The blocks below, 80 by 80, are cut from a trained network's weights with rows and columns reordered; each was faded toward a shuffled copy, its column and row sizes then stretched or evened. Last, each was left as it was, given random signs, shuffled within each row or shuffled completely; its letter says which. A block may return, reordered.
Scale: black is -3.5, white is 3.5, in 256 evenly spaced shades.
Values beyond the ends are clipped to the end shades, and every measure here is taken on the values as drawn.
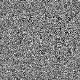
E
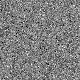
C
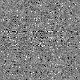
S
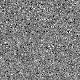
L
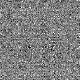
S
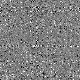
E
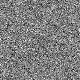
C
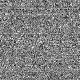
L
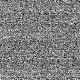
L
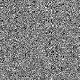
S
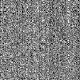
S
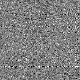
E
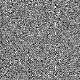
E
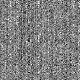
S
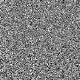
E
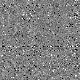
S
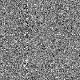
S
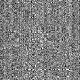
S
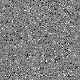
S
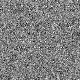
L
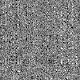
S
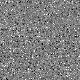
L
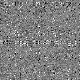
S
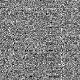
S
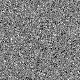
C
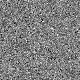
C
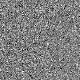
E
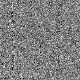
E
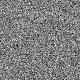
C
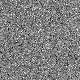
C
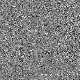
E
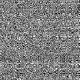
S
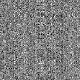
S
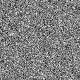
C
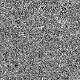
E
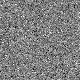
C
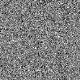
E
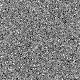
C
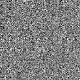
S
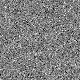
C
